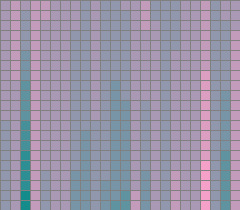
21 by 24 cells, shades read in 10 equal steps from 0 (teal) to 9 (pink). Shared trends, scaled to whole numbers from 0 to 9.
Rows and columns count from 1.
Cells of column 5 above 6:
2
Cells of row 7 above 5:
15
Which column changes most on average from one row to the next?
3
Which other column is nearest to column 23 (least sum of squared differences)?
13
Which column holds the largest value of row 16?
21
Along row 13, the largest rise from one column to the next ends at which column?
4
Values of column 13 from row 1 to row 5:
6 5 5 5 5
